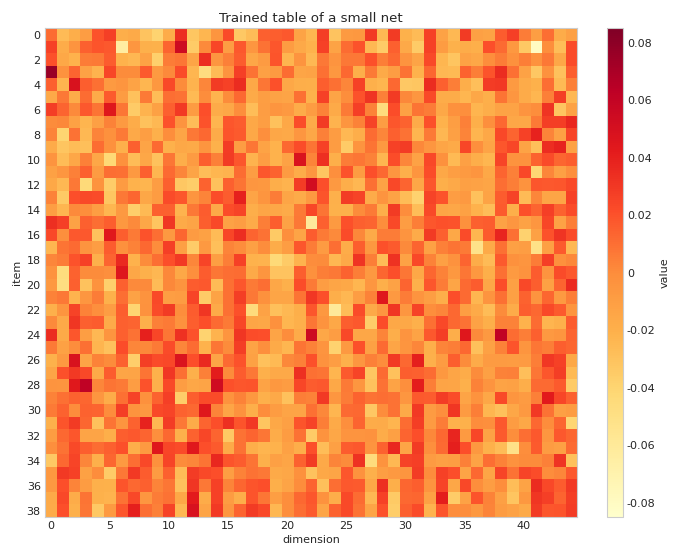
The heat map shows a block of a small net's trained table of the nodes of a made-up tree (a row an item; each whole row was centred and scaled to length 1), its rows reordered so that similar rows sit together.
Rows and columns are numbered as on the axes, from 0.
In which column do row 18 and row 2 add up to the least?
20
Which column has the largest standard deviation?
41
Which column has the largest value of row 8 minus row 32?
15
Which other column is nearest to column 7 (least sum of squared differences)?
17
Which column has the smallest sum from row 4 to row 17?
36
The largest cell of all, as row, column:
3, 0
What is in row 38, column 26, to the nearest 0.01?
0.01
